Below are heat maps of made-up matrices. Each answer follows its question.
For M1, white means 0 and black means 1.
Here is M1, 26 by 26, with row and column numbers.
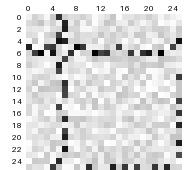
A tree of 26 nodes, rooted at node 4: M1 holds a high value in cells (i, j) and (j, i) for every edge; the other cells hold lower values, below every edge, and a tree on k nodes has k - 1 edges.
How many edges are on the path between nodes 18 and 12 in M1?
4
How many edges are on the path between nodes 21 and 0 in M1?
4
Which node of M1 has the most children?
6
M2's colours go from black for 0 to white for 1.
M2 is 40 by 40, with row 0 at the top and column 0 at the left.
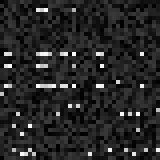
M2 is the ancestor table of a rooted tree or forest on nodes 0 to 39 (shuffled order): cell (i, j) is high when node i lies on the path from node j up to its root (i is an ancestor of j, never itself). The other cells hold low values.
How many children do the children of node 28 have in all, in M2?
1
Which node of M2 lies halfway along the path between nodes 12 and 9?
16
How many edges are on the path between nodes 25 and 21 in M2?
3
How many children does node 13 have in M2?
5
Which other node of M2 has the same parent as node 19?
17
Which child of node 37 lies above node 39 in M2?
27
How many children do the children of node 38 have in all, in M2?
1
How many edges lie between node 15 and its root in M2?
2
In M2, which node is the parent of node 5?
33
